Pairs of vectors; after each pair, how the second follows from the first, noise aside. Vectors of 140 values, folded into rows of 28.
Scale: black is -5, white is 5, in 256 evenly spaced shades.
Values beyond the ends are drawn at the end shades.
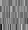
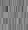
wrapped around, shrunk.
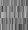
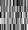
wrapped around, scaled up.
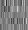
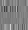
wrapped around, partly zeroed.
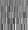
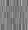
wrapped around, shrunk.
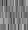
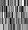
wrapped around, scaled up.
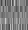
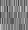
shuffled.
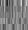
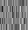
shuffled.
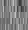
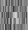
wrapped around, negated.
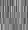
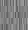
wrapped around, negated, shrunk.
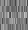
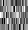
wrapped around, scaled up.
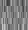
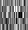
wrapped around, scaled up.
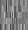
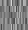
wrapped around, negated.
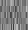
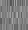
reversed, negated, shrunk.
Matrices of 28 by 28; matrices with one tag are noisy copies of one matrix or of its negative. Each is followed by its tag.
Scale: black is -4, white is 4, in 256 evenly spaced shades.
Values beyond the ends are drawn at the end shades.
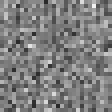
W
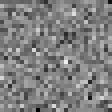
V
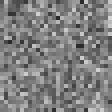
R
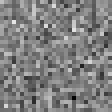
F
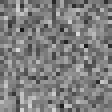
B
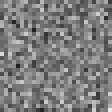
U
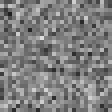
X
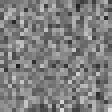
U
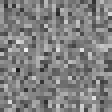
W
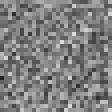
V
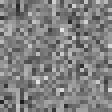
B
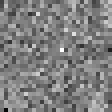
R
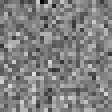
F
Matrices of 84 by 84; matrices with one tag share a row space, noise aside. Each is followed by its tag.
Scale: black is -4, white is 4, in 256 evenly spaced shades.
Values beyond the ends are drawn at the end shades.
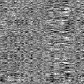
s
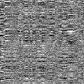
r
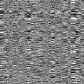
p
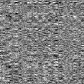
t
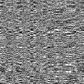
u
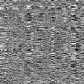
p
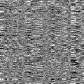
p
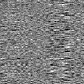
s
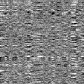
p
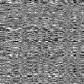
t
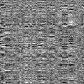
r
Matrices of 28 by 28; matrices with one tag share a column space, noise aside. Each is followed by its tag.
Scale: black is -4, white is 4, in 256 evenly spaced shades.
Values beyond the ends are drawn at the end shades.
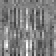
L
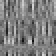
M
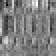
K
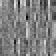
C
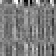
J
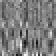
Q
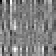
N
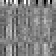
J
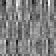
C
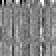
J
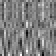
Q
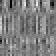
K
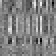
K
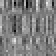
K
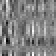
M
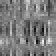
M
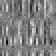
M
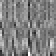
Q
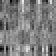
N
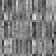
C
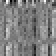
J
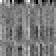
J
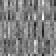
C
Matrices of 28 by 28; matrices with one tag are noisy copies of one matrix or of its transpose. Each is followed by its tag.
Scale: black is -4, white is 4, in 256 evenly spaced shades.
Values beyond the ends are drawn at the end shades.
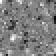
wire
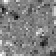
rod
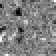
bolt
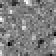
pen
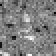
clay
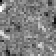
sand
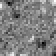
rod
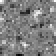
wire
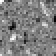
wire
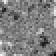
rod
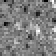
clay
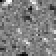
sand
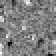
pen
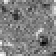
rod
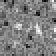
clay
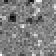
bolt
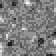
pen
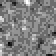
pen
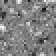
pen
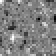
wire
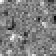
wire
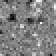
bolt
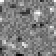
wire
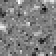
pen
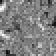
sand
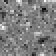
pen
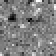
bolt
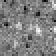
clay
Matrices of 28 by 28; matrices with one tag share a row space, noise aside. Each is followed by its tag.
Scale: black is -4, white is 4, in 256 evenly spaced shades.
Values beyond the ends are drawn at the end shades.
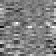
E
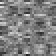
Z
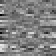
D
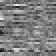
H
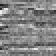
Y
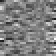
E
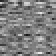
Z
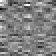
Z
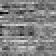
Y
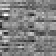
Y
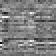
Y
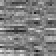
H
